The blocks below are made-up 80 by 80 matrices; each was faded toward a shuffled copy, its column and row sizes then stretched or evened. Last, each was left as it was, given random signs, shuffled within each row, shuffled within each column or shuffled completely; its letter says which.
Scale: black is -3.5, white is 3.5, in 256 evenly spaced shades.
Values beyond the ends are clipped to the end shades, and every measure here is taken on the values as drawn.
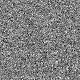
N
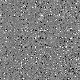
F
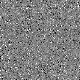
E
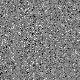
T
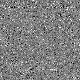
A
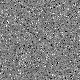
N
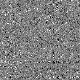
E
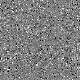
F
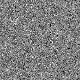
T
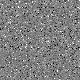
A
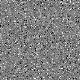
F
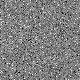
N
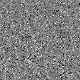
E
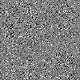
F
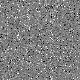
T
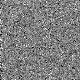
T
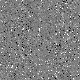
T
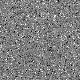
A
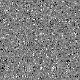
F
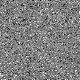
A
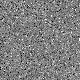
N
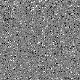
F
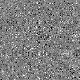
F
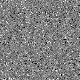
A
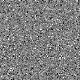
F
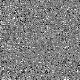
F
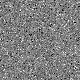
N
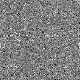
F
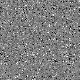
E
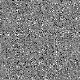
F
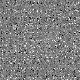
F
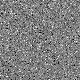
N
